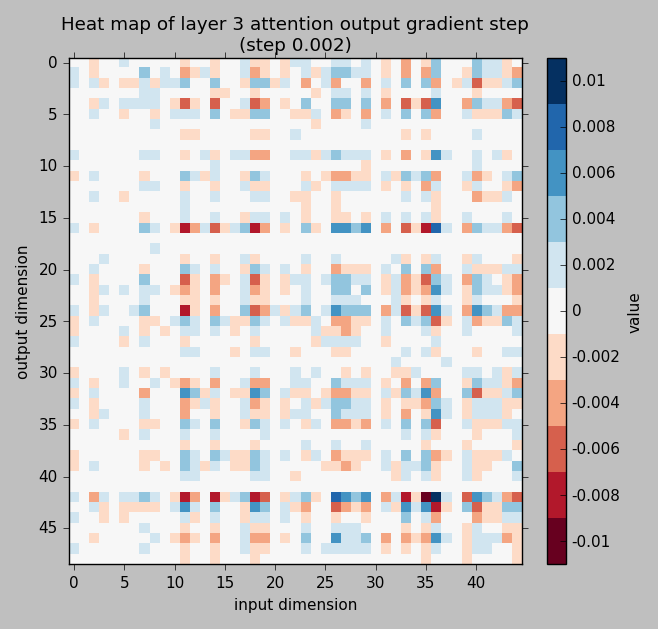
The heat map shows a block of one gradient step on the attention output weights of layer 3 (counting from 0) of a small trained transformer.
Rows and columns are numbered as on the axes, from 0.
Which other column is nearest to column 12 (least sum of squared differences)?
2
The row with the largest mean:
9
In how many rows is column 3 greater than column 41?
10
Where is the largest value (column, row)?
36, 42
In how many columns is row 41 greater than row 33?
15
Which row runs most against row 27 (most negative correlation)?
26
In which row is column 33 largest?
43
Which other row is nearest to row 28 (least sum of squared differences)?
40
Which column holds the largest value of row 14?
11
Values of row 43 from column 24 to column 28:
0 0 -0.006 -0.004 -0.002
